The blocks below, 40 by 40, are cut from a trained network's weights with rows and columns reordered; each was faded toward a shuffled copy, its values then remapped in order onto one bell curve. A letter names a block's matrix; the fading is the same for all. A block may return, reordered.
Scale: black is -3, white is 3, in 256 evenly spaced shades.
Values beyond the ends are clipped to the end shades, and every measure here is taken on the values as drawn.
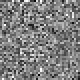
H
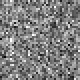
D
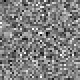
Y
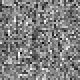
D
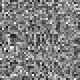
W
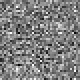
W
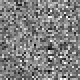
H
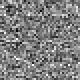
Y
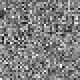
Y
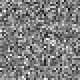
Y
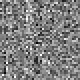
D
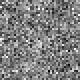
D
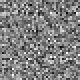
Y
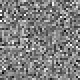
H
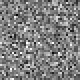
H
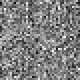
D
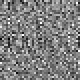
W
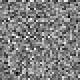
Y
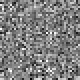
D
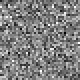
Y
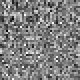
W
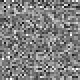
Y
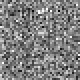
D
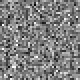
D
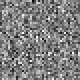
D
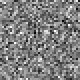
Y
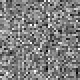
D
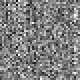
D
